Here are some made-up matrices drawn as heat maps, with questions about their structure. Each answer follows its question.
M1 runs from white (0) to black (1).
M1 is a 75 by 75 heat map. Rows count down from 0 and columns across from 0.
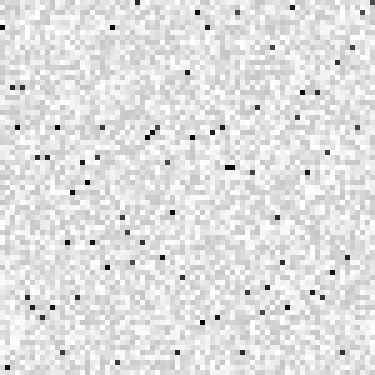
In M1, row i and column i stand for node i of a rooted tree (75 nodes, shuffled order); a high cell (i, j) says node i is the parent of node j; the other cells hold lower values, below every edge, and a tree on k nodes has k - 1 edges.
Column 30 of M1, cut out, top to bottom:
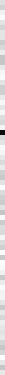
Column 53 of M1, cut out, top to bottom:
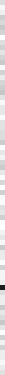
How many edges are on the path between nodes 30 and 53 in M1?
6
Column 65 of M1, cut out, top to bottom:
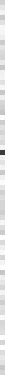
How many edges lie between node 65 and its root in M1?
7
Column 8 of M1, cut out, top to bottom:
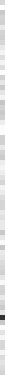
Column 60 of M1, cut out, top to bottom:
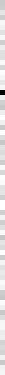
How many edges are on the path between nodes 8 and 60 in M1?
3
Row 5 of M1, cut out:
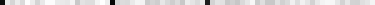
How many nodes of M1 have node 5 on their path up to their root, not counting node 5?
9
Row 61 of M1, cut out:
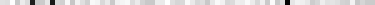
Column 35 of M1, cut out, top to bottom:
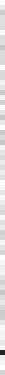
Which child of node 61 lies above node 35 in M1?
57
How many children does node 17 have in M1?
2
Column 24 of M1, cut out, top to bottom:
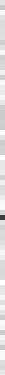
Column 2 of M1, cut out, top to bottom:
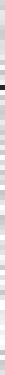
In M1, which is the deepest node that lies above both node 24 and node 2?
43
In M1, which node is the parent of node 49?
58
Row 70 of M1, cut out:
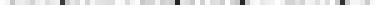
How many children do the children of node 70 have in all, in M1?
4
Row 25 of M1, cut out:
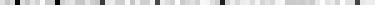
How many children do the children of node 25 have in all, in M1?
3
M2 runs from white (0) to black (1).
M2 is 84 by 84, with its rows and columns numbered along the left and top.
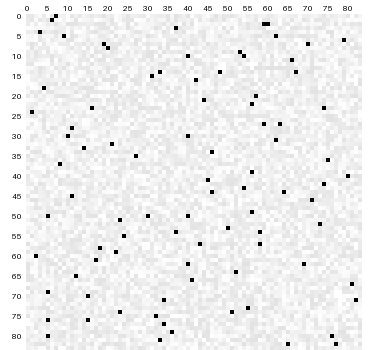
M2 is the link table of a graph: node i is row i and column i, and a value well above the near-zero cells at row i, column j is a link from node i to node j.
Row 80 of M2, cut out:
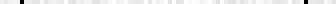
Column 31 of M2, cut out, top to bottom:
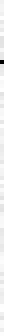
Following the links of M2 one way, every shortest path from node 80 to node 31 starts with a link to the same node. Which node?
node 76
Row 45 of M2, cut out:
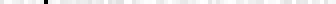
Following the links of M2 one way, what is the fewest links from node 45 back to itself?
4
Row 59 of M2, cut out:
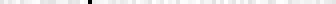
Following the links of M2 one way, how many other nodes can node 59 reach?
2
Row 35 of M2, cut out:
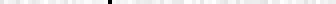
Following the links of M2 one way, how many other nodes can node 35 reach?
5
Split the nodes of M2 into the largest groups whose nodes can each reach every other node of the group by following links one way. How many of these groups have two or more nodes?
8
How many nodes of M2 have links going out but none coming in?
6
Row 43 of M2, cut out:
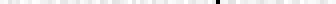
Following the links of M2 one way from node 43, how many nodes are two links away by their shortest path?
2
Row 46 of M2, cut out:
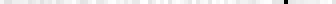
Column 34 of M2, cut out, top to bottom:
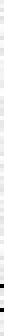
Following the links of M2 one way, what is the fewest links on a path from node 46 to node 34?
2
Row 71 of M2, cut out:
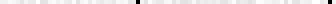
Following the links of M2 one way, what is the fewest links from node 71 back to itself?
3
